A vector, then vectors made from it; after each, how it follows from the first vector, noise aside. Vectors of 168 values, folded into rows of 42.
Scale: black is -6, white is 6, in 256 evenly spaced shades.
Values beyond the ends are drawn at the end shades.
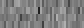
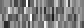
wrapped around, negated, scaled up.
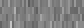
wrapped around, negated, shrunk.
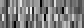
reversed, scaled up.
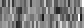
wrapped around, negated, scaled up.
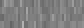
wrapped around, negated, shrunk.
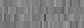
reversed, shrunk.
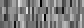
reversed, scaled up.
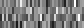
wrapped around, negated, scaled up.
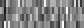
wrapped around, negated, scaled up.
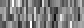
wrapped around, negated, scaled up.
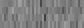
reversed, shrunk.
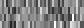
wrapped around, negated, scaled up.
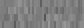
reversed, shrunk.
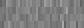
wrapped around, negated, shrunk.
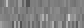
wrapped around, negated, partly zeroed.
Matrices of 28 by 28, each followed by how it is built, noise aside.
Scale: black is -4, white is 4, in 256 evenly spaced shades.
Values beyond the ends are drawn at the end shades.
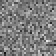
noise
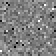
sparse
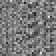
repeating rows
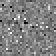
sparse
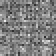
blocks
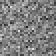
repeating rows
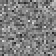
noise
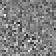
lower triangular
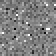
sparse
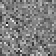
lower triangular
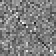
diagonal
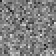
diagonal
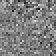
upper triangular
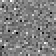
sparse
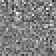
upper triangular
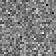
noise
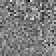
upper triangular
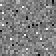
sparse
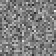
noise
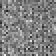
blocks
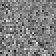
lower triangular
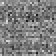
blocks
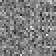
blocks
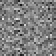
repeating rows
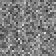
noise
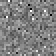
sparse
